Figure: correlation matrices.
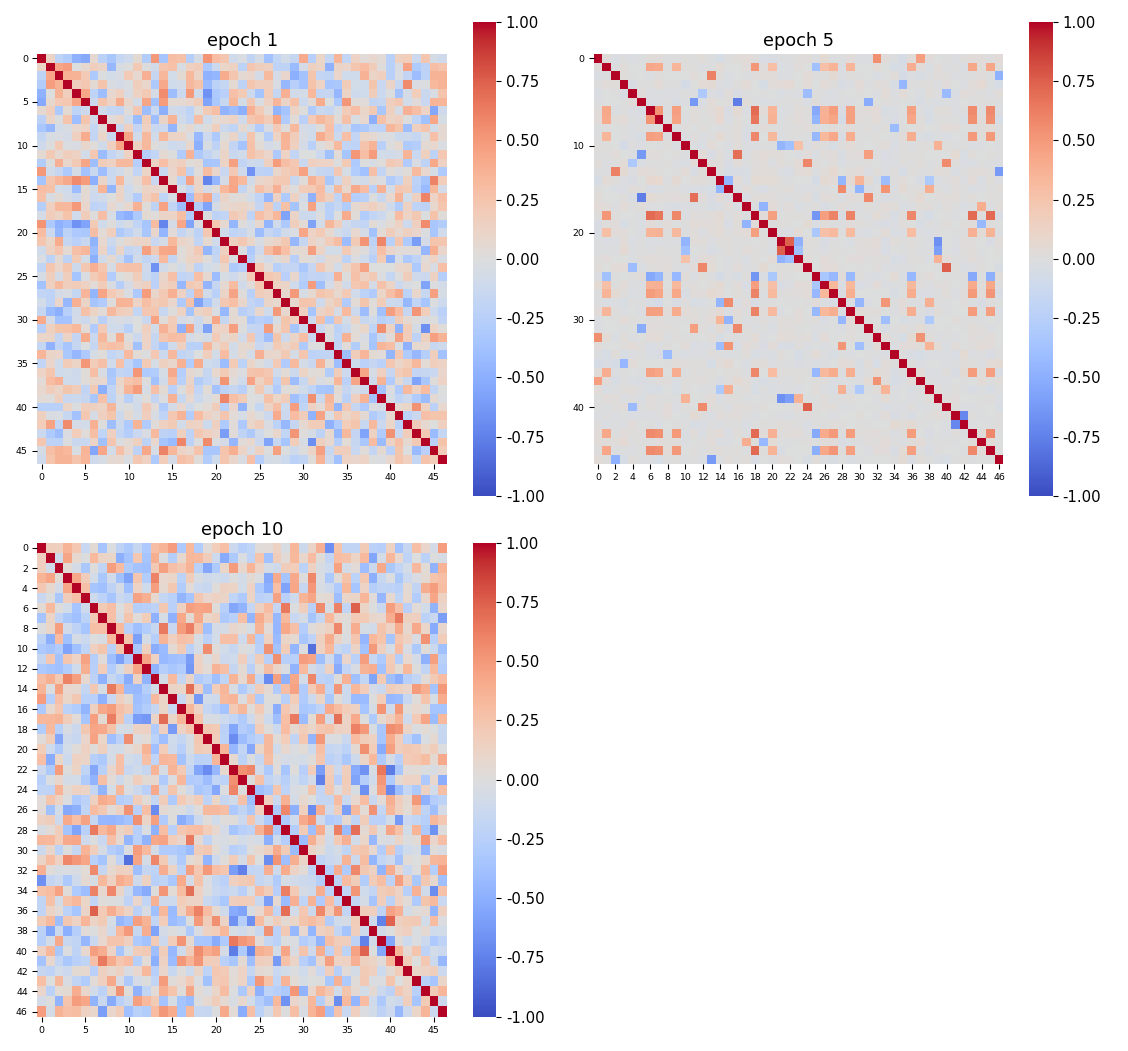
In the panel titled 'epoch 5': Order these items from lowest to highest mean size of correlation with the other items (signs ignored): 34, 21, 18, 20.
34, 21, 20, 18
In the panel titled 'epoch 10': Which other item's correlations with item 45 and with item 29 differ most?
17
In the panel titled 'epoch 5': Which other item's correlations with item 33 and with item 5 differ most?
16
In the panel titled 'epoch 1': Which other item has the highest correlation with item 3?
42
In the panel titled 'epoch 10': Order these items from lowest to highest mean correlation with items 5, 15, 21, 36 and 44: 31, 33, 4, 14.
33, 31, 4, 14
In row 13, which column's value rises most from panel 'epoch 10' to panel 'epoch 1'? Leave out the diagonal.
38
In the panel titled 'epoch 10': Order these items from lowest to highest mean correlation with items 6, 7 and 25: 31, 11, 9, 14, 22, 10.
22, 31, 9, 11, 10, 14
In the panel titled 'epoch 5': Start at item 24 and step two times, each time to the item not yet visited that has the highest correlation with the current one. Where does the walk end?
12
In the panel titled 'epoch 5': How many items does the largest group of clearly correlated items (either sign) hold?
13
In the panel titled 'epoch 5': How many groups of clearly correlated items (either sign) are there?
11
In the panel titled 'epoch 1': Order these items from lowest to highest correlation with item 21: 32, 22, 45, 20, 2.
20, 32, 22, 45, 2
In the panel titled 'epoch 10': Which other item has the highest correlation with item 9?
44
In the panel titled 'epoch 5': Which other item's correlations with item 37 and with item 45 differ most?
18
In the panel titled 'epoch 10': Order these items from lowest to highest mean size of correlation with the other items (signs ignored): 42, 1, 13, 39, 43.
42, 43, 1, 39, 13
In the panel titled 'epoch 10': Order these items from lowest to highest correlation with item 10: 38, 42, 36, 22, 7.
22, 42, 36, 7, 38
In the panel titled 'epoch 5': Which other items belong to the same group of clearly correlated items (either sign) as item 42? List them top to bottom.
41
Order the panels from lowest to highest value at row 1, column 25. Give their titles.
epoch 5, epoch 1, epoch 10
